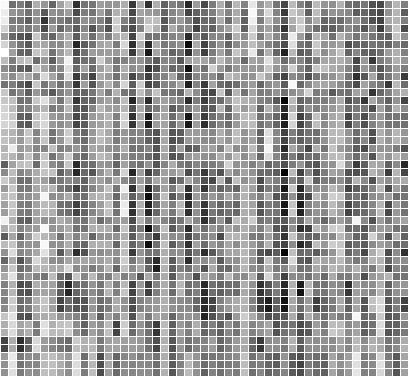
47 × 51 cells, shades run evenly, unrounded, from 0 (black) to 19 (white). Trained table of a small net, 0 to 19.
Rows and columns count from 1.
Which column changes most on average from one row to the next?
24
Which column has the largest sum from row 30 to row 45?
2
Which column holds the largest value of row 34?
9
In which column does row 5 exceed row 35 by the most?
18
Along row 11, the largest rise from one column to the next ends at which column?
37
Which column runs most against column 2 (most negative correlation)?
50
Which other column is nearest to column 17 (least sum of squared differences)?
26
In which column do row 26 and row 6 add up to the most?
16
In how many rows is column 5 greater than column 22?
43
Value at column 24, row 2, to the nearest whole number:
5
